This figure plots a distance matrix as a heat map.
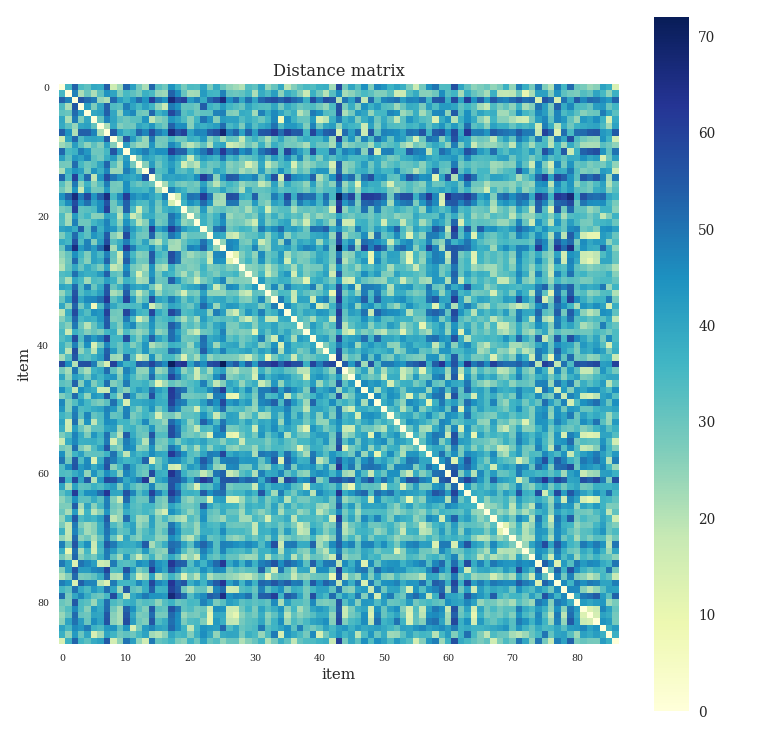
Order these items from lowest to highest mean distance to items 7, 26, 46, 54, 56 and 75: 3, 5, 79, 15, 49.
15, 3, 5, 49, 79
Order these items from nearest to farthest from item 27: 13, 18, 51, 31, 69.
13, 69, 51, 31, 18
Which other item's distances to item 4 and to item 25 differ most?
17
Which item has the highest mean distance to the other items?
43
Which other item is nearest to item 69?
68
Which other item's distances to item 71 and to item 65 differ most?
61
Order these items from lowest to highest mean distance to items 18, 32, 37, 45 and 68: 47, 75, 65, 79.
65, 75, 47, 79
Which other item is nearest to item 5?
34
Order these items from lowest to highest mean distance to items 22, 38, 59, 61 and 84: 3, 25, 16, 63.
16, 3, 25, 63
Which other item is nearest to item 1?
72
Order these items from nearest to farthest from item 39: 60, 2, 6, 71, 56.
56, 60, 6, 71, 2
